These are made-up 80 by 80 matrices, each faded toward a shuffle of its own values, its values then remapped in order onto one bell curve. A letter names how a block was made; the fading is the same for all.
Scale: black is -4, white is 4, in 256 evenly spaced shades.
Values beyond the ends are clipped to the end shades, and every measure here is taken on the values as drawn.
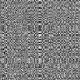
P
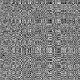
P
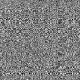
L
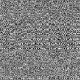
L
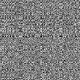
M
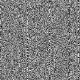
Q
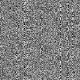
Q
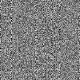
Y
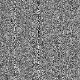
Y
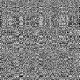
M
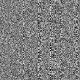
Q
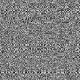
L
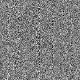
Y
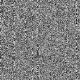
Y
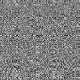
M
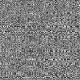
L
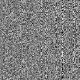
Q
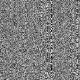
Q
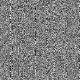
Y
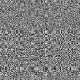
M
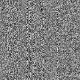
Y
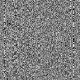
Q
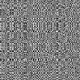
P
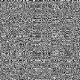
L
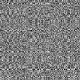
M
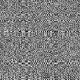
M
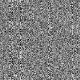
Q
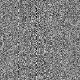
Q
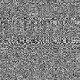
L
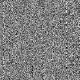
Y
